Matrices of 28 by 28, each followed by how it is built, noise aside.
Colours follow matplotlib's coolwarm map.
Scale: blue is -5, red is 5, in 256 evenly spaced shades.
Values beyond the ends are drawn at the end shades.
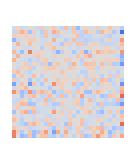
low rank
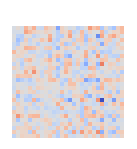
low rank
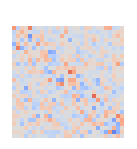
banded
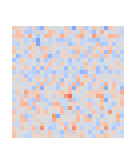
repeating columns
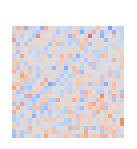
Hankel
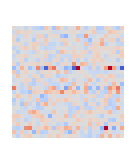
uneven rows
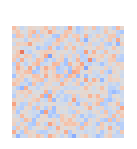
Hankel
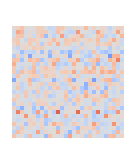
repeating columns
